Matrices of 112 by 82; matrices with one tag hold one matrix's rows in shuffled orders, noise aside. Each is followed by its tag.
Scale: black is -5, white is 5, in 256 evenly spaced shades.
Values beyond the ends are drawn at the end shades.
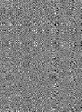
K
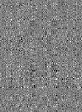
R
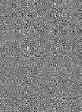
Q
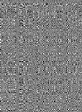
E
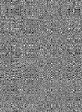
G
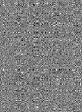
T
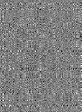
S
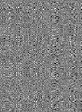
K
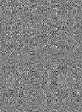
R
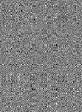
R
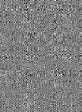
Q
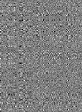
E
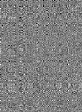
E
